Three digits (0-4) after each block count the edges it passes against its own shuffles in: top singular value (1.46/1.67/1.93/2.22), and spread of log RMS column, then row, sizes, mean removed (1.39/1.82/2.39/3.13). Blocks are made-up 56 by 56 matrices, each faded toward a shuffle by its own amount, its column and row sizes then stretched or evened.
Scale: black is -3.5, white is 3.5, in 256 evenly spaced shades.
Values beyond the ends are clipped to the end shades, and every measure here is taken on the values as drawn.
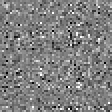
2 2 2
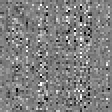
1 4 0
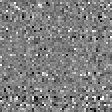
2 0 3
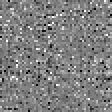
2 1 1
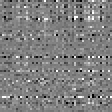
4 1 4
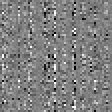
3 4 1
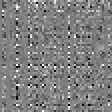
4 4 2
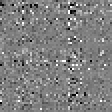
2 2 3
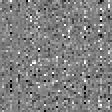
0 3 0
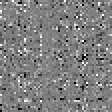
1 3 2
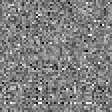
2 0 2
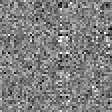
3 1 1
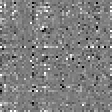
2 2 2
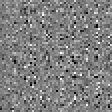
3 2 0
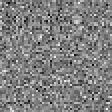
3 0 1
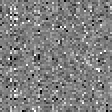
3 2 0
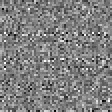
2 0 2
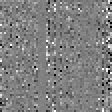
1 4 0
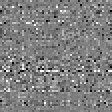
3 0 3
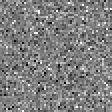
0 0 1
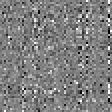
4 3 1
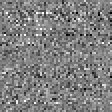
0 1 3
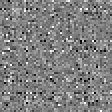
3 1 2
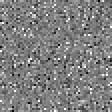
1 1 1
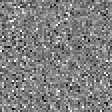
0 1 0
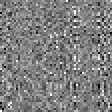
4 3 0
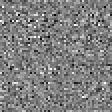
0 0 3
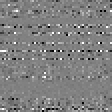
4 1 4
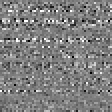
2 0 4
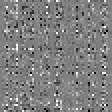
0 4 2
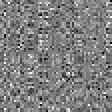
4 2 0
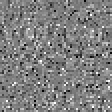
2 0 1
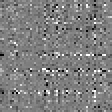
3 3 3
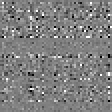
2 2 4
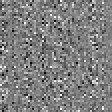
2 3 0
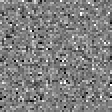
0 1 2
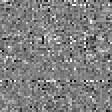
1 2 3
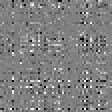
4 3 4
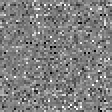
1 1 2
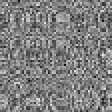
4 1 1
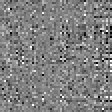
3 3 1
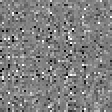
2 3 1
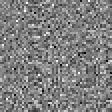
3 0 0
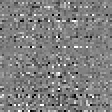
1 3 4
